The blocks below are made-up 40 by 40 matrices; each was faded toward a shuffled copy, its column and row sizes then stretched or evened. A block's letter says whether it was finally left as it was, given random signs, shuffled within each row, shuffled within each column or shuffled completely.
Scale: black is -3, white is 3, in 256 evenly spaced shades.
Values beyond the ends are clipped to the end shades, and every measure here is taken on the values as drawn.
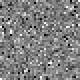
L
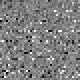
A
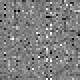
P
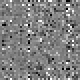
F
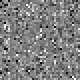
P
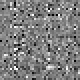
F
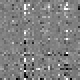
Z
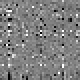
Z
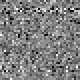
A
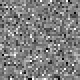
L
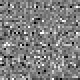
A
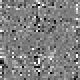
F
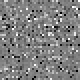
A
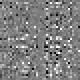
Z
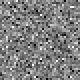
L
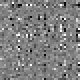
F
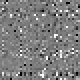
Z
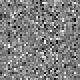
P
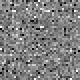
A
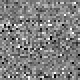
A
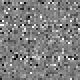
A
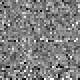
A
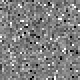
L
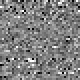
A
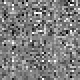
F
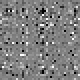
Z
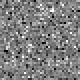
L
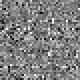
A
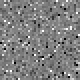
L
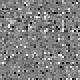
A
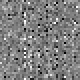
P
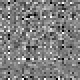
Z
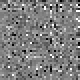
F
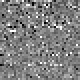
A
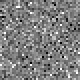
L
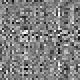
Z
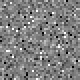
L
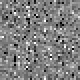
P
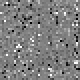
P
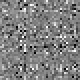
F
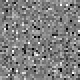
P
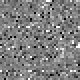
A
